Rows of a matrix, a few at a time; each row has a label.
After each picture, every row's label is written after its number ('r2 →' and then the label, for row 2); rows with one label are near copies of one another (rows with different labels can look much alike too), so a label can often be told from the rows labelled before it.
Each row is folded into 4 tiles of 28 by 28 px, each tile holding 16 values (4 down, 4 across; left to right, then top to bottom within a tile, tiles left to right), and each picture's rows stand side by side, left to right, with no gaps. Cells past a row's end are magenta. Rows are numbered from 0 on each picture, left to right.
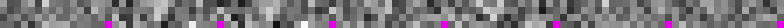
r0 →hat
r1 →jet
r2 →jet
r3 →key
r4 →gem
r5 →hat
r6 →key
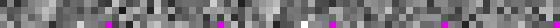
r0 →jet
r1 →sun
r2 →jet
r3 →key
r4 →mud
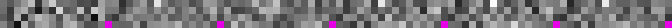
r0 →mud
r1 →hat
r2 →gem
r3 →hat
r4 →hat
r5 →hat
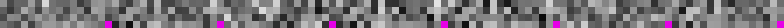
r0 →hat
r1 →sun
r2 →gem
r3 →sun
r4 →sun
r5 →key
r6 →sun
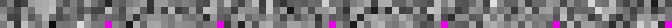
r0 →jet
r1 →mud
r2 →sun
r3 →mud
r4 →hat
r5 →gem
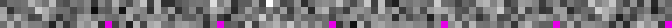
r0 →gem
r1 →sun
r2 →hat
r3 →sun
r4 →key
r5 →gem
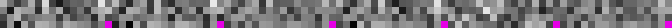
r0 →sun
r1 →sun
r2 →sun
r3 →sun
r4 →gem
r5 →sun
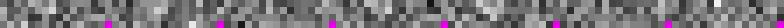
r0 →key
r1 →jet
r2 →sun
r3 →key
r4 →gem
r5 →sun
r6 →hat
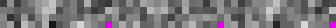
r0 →jet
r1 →key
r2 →jet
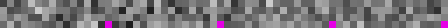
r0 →gem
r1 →sun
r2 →hat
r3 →key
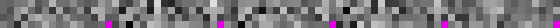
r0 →mud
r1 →sun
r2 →mud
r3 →sun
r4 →jet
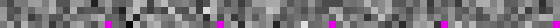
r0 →key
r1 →mud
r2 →jet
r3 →gem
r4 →key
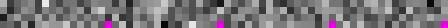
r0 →hat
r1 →jet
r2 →sun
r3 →key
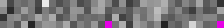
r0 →hat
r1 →jet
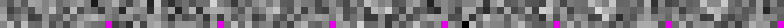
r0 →key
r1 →sun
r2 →key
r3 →key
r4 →mud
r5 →gem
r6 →gem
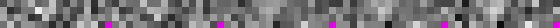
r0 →gem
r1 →gem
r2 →jet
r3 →jet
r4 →jet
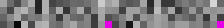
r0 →sun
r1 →sun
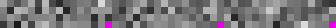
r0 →sun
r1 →mud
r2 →jet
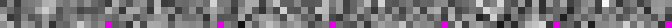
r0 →jet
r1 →sun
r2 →mud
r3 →hat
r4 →gem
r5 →hat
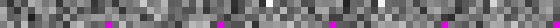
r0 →key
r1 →gem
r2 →hat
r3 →hat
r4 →hat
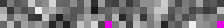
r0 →gem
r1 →jet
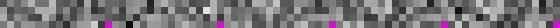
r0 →gem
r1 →mud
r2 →key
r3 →key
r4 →gem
